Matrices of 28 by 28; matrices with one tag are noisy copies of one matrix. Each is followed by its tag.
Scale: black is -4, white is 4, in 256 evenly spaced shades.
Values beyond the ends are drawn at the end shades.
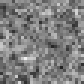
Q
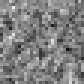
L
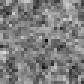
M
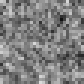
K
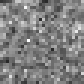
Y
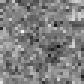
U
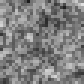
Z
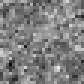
M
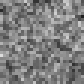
M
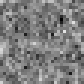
K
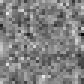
K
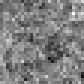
U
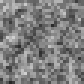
L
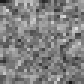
Y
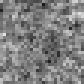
U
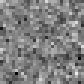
K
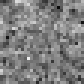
Y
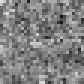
K
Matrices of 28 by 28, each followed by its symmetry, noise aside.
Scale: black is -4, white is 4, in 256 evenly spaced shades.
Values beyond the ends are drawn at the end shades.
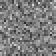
same after a half turn.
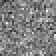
no symmetry.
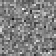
antisymmetric.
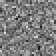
symmetric.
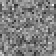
mirrored left to right.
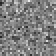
no symmetry.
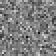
same after a half turn.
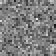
no symmetry.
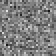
same after a half turn.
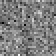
no symmetry.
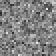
symmetric across the other diagonal.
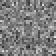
mirrored left to right.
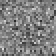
mirrored left to right.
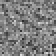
antisymmetric.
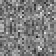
mirrored top to bottom.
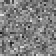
no symmetry.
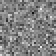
no symmetry.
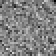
symmetric across the other diagonal.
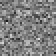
same after a half turn.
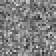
antisymmetric.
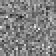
no symmetry.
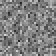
mirrored top to bottom.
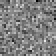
symmetric across the other diagonal.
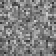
mirrored left to right.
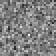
symmetric across the other diagonal.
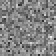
symmetric.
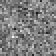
antisymmetric.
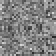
mirrored top to bottom.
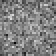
mirrored top to bottom.
